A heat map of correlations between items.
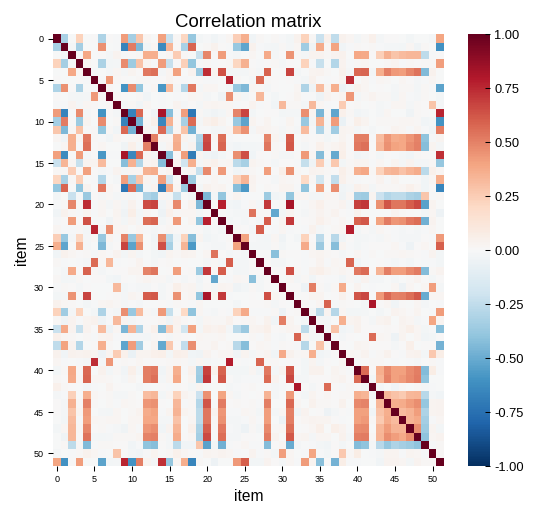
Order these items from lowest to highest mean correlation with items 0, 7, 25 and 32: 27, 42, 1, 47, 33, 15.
1, 15, 47, 27, 33, 42
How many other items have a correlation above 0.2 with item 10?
6
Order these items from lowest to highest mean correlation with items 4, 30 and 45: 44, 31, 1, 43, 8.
1, 8, 43, 44, 31
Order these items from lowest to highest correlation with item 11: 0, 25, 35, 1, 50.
1, 35, 50, 0, 25
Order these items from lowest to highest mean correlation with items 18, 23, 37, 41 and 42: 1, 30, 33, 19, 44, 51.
51, 33, 19, 30, 44, 1
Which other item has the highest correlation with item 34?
30
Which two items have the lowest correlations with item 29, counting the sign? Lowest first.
21, 26
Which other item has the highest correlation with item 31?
20
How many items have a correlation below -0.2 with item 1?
10
